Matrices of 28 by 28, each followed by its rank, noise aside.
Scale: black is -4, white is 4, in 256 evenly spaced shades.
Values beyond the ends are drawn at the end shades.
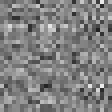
four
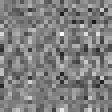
four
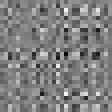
two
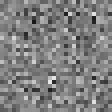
five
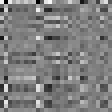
two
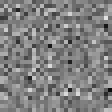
five
